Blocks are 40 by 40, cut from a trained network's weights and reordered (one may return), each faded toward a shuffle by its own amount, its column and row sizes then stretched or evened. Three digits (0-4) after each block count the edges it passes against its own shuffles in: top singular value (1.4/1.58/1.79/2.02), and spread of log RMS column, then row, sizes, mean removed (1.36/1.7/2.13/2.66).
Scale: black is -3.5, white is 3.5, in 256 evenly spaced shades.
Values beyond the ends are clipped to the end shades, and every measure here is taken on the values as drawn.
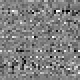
0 0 4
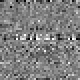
3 0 3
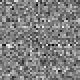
2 0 2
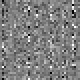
0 4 1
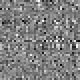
2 1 3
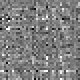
1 2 3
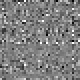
0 3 3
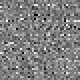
2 1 4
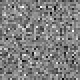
0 0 2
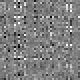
3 4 2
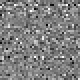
0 0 3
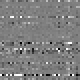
2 1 4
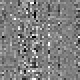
0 4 1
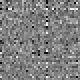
1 2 2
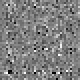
0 3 1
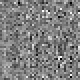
0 2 1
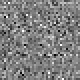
0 2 2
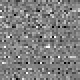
0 0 4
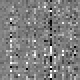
2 4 1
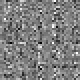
2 4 1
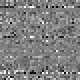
3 1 4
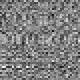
3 0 1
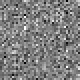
0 3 0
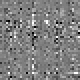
0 4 3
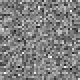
2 0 0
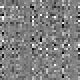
2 4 2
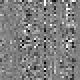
2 4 2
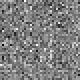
0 2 0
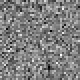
1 0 0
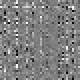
1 4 1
